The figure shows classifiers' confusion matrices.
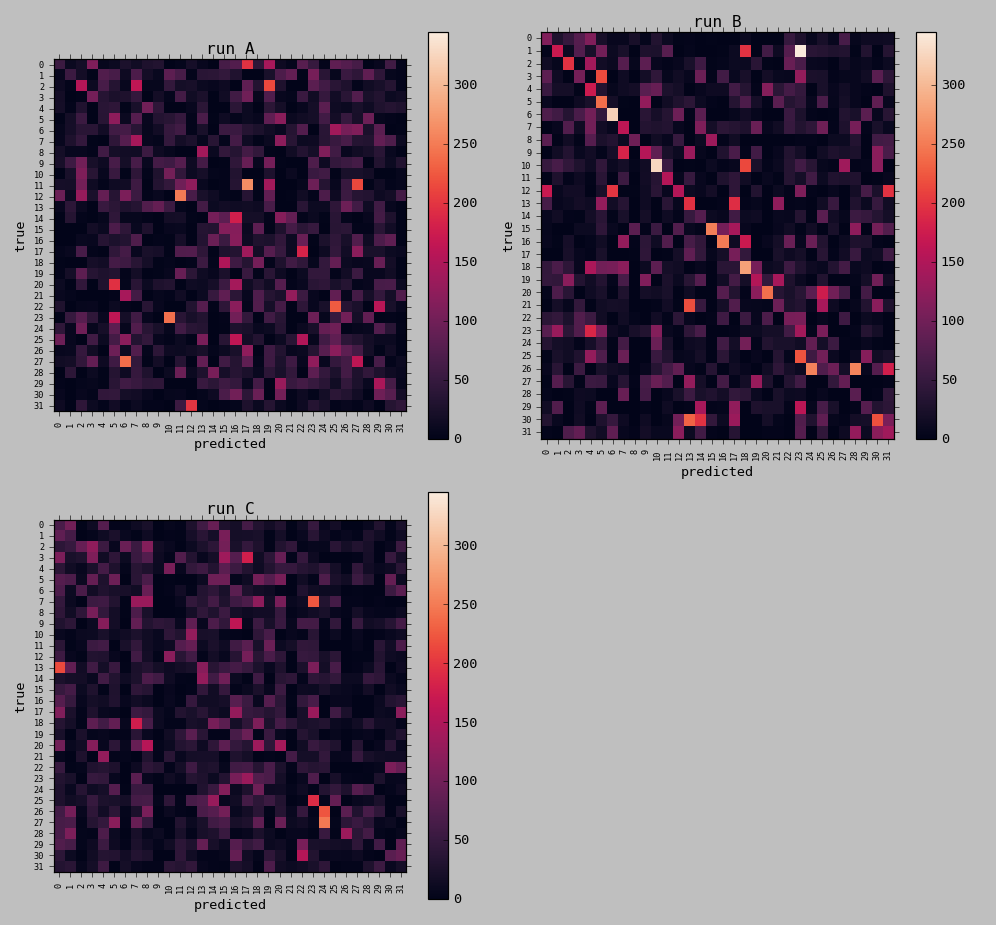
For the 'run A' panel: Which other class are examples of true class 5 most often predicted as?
20
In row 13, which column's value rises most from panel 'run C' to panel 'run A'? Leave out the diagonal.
26
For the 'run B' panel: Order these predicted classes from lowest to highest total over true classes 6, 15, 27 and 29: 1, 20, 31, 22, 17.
20, 22, 31, 1, 17
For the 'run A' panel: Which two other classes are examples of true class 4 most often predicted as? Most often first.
8, 24
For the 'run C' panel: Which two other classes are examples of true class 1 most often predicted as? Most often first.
15, 0
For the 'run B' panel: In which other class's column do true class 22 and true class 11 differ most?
23
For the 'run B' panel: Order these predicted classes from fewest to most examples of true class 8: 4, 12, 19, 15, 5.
19, 5, 12, 4, 15
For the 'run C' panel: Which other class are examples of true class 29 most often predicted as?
22
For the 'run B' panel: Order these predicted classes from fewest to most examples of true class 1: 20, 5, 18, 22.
20, 22, 5, 18
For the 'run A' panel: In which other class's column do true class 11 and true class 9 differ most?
17
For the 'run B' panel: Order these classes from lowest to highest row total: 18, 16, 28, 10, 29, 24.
28, 24, 29, 16, 10, 18
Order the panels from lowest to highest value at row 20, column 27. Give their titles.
run A, run C, run B
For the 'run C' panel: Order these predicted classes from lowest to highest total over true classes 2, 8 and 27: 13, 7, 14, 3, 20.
13, 14, 20, 7, 3
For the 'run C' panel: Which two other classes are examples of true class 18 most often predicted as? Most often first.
7, 14
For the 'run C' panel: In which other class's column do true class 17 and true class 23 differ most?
31
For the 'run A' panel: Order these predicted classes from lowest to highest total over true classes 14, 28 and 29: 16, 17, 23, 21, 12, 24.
12, 17, 24, 23, 21, 16
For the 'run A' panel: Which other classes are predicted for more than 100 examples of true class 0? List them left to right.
3, 17, 19
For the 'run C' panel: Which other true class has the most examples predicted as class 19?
11
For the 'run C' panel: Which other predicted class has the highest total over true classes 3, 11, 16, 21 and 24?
17
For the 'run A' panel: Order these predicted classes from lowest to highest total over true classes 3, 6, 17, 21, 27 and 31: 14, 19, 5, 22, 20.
14, 20, 5, 19, 22
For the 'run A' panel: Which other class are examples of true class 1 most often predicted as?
23
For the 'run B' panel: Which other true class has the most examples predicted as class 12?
31
